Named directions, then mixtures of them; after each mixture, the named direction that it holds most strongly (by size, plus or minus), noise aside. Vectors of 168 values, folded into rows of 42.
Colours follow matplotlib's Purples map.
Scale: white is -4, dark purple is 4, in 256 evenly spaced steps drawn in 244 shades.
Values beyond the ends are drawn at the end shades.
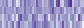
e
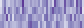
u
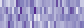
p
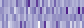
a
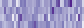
e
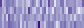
a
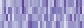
u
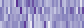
p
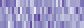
p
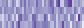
e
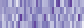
e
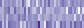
a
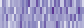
a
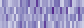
a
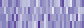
e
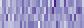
u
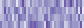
u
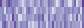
u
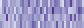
u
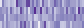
a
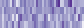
e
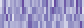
u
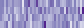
u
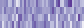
e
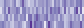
u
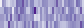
p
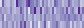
a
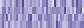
u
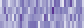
u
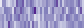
p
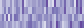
u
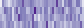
p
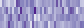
p
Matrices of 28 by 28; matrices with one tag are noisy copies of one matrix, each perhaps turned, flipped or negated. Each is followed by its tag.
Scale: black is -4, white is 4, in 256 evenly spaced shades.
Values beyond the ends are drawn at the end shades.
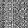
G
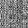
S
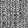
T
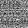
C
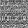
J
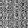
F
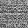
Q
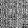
S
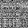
C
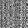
F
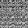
F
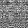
S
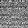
F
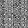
G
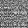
T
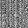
T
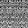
F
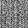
T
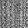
F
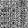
C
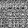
C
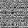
T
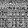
C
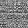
Q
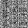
C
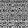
F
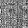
S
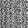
F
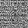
T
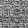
S
